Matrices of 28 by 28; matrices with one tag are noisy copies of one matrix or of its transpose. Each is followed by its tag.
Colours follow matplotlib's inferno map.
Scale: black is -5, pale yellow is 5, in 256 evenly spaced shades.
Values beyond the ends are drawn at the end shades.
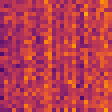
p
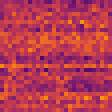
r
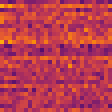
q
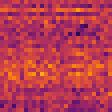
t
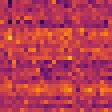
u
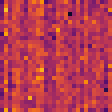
q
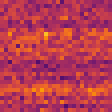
u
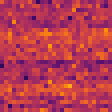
u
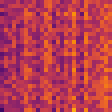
p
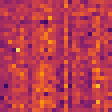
r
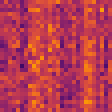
u
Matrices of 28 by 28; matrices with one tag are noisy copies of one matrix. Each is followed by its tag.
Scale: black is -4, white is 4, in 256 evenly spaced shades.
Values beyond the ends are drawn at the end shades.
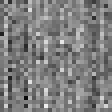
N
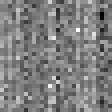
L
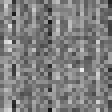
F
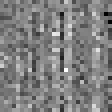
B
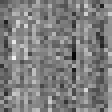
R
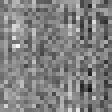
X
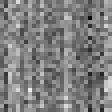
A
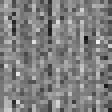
F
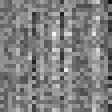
B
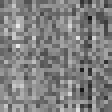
X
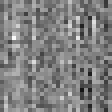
X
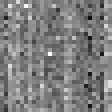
A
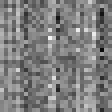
L
